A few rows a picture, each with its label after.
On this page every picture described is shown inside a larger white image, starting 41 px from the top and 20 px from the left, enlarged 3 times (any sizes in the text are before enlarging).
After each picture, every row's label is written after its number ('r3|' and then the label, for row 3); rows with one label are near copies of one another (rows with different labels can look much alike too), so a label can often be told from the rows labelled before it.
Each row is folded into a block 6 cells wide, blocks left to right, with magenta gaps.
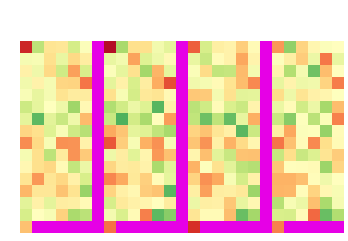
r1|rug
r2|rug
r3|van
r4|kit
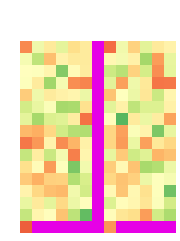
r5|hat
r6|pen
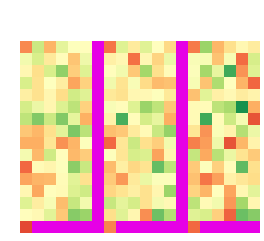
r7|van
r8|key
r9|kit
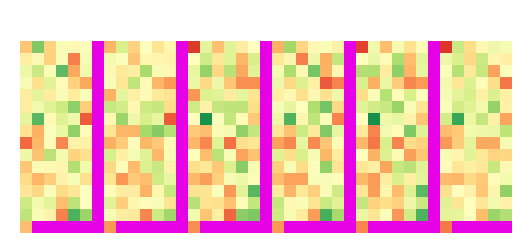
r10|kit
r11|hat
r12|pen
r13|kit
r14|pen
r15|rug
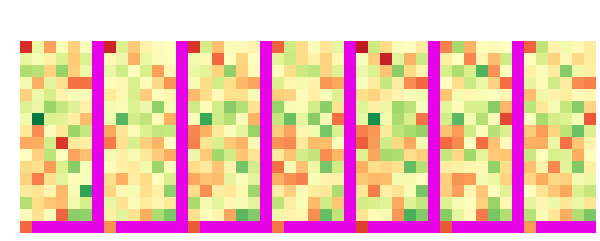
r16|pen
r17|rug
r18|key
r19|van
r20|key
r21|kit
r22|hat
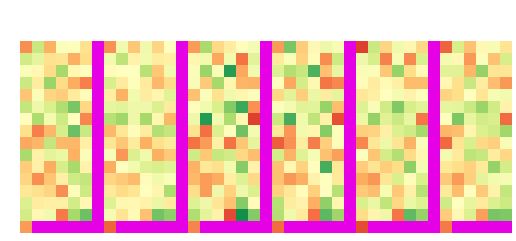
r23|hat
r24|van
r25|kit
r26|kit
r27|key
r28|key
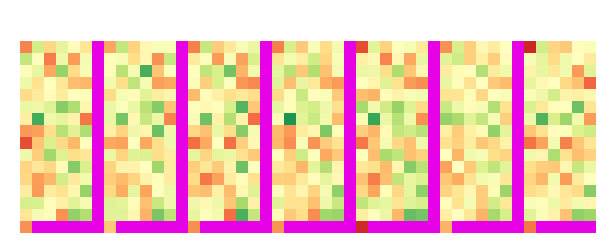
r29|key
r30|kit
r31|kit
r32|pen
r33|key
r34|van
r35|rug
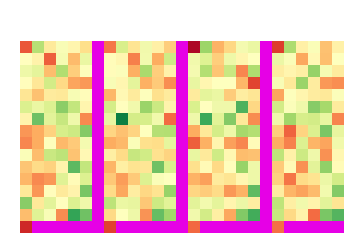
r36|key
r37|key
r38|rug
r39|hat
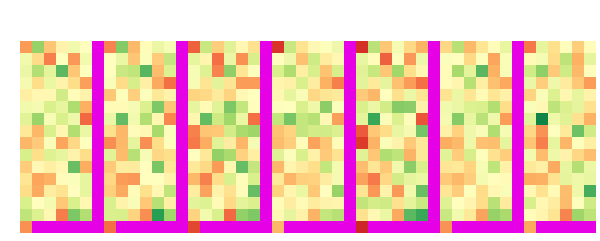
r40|kit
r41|kit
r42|key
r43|rug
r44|key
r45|kit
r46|pen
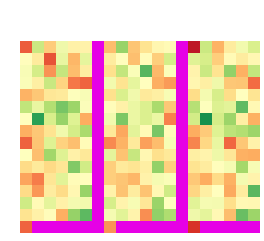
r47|key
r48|kit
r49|rug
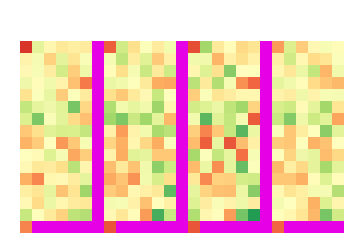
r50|rug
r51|van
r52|hat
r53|van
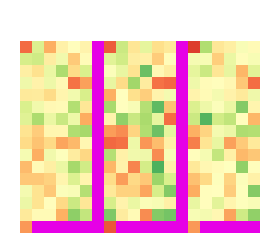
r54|van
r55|hat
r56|rug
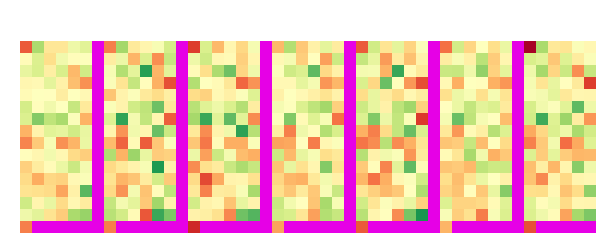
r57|rug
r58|kit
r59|van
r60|kit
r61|hat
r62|pen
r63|rug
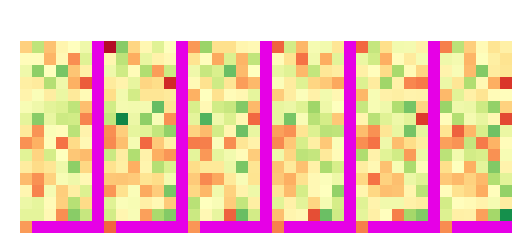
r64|kit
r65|rug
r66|kit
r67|key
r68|hat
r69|hat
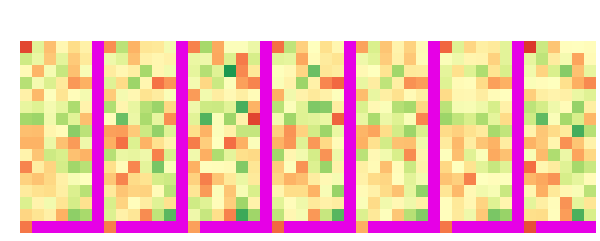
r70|van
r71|hat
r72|kit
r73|hat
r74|hat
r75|van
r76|van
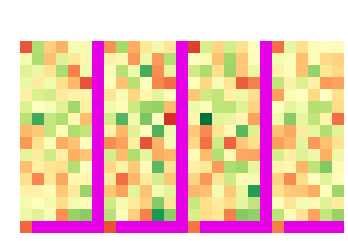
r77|rug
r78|kit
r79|pen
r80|hat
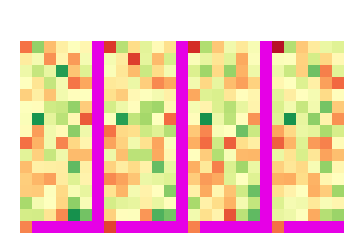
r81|kit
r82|key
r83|pen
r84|rug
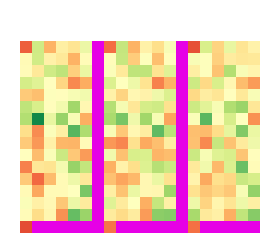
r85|van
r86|van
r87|hat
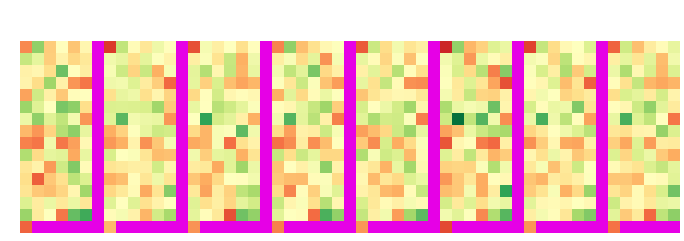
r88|hat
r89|rug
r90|pen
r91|kit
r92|hat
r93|rug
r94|rug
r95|pen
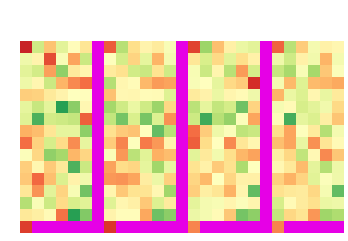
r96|key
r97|van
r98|rug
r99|pen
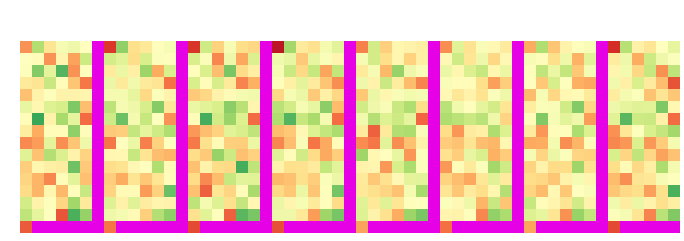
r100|kit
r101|rug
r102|key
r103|rug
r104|hat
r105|van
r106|kit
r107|rug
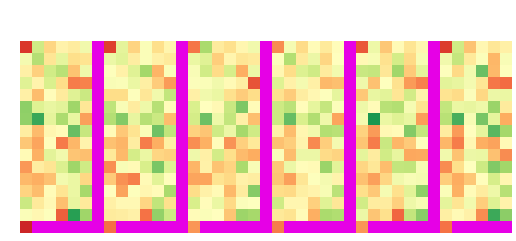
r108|van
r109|van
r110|rug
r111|van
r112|pen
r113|van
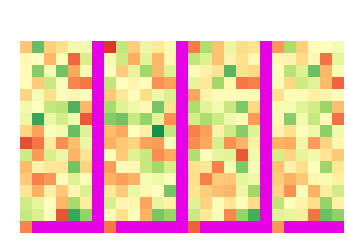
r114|kit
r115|van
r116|hat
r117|kit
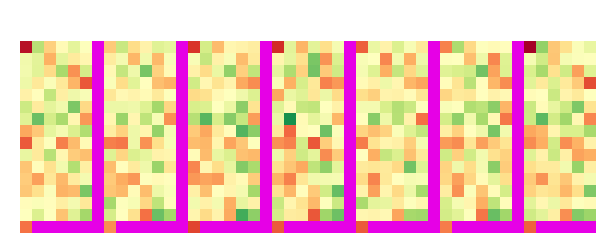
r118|rug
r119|kit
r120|van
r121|pen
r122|key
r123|kit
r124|rug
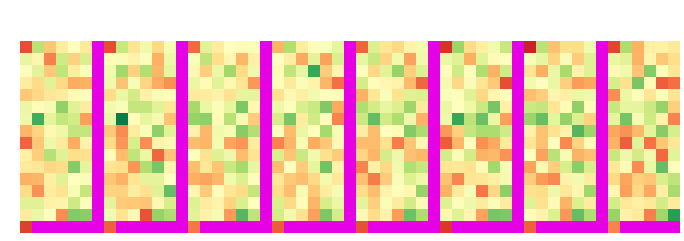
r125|key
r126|pen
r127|van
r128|kit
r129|van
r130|rug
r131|van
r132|hat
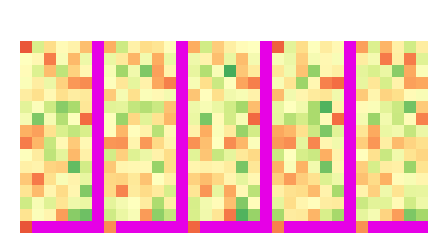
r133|key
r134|kit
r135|kit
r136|hat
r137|kit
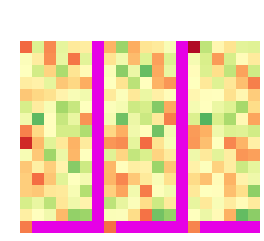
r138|key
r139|kit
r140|rug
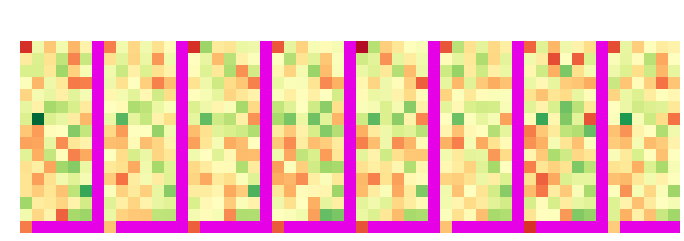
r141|pen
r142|pen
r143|rug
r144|van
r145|rug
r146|pen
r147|key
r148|pen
